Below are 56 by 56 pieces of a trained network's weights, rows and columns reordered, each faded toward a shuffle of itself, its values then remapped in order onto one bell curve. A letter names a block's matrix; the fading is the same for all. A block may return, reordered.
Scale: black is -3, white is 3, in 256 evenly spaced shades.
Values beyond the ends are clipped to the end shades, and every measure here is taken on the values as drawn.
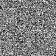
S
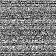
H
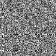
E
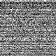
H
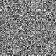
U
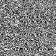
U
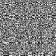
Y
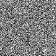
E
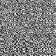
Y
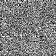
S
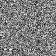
S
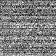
H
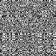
Y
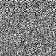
U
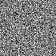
S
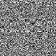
U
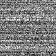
H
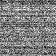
H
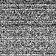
H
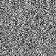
U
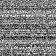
H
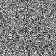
U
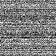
H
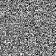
E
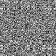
U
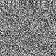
U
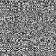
Y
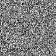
E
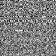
Y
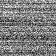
H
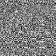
Y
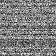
H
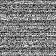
H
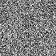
S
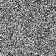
S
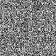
S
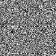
E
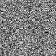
U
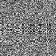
Y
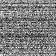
H
